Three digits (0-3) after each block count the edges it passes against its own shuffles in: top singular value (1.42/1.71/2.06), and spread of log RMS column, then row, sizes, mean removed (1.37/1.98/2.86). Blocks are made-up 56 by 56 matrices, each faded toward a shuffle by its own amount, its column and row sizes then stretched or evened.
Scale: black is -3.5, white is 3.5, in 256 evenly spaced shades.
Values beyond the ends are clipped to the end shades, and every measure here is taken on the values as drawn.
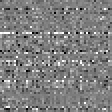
3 1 3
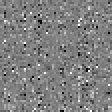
1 2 1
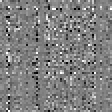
2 3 2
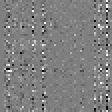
3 3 1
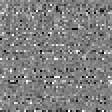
0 0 3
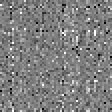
2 2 1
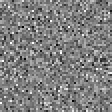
1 0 0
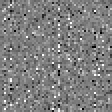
1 2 0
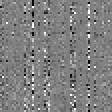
2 3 1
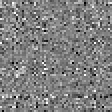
2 2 2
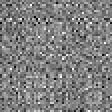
3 0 2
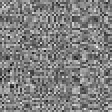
3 1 0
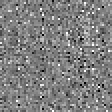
1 2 0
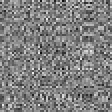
3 1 2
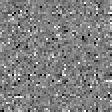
2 1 1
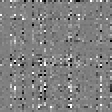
1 3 2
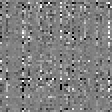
1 3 2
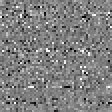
0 1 2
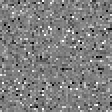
0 0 1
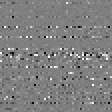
1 0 3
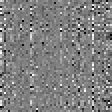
3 3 1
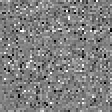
1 1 1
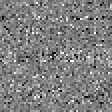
1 0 2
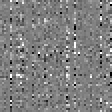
2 3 1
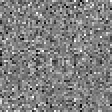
1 1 1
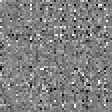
0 2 2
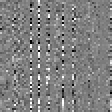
3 3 0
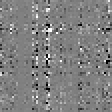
1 3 2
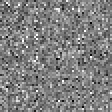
0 2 0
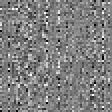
2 3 0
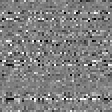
3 0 3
